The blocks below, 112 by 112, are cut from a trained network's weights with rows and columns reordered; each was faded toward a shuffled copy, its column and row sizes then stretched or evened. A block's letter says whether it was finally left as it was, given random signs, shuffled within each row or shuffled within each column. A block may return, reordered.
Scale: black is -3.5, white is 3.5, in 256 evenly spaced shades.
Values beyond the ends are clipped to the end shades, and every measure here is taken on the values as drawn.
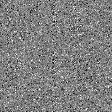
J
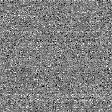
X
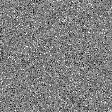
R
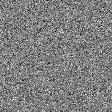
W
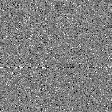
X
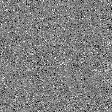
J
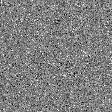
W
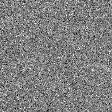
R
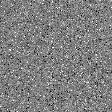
R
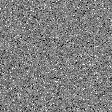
W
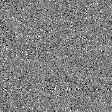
J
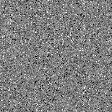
J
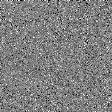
J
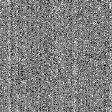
X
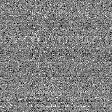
X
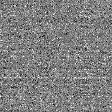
X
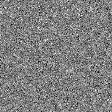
J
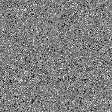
J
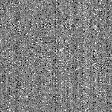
X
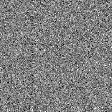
X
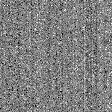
R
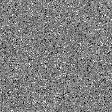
J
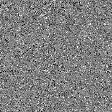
J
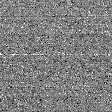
W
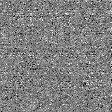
X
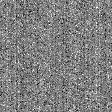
R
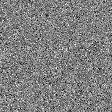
W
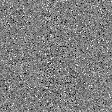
R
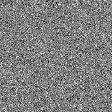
X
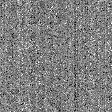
R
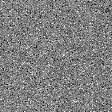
J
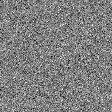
R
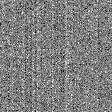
R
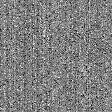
R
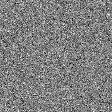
R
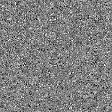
X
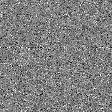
W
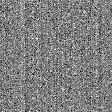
R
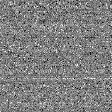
X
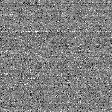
X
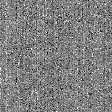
X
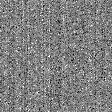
R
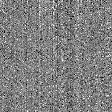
X
